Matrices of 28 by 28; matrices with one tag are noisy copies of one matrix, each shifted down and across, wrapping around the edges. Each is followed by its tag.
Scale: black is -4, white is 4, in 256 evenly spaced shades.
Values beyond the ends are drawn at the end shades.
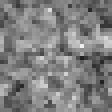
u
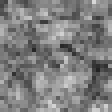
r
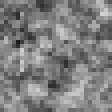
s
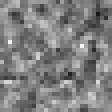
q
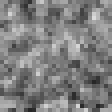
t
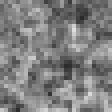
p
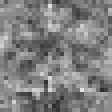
p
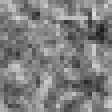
p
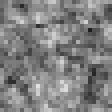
r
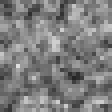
t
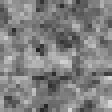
u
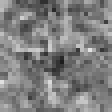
p
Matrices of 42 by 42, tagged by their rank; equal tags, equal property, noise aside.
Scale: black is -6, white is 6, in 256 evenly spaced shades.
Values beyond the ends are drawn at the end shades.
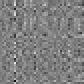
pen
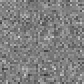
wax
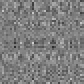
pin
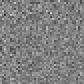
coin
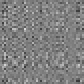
pen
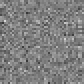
wax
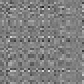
pen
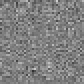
wax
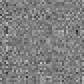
coin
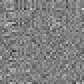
wax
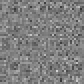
coin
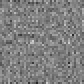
coin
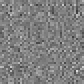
coin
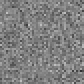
wax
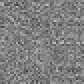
wax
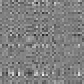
pen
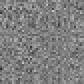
wax
